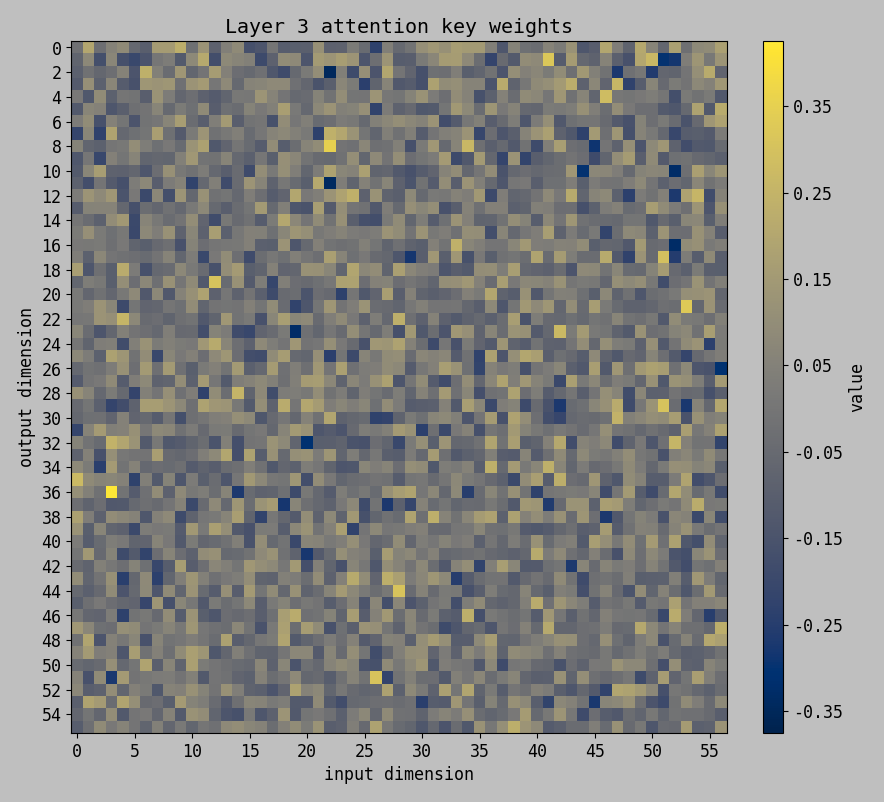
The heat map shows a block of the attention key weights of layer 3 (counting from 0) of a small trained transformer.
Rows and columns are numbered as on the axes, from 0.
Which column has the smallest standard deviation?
8
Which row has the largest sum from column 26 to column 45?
38
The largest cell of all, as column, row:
3, 36
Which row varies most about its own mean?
1
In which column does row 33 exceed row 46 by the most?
55
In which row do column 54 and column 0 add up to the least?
7
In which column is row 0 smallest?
26
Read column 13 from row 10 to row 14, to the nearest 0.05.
-0.1 -0.2 0 -0.1 0
